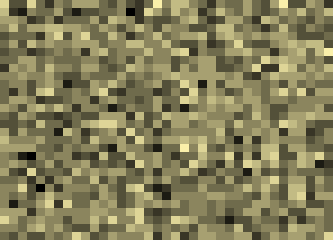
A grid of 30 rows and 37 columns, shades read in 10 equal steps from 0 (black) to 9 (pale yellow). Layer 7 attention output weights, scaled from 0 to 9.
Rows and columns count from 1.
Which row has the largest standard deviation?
20
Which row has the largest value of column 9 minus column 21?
30
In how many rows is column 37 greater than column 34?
6
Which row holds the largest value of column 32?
1
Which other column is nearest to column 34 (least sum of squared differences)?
33
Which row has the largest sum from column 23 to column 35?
16
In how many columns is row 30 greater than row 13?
19
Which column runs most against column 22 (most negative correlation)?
15
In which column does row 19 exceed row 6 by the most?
21
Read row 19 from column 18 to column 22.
1 4 4 9 5
